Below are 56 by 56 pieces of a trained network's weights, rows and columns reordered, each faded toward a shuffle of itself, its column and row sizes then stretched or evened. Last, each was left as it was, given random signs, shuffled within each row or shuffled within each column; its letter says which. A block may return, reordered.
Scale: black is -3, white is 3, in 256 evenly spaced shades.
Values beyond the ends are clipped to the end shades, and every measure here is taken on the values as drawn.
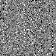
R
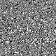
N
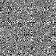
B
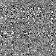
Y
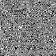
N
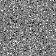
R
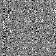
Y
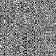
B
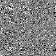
Y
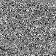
N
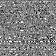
N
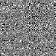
B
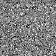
N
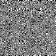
Y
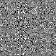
Y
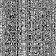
B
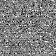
N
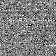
N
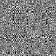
B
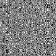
B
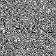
Y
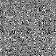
Y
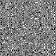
B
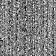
R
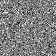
N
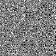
Y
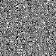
Y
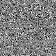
N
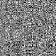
B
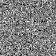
N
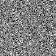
R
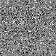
N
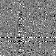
Y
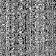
B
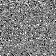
N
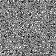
N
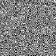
B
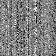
R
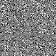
Y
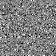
N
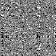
B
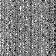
R
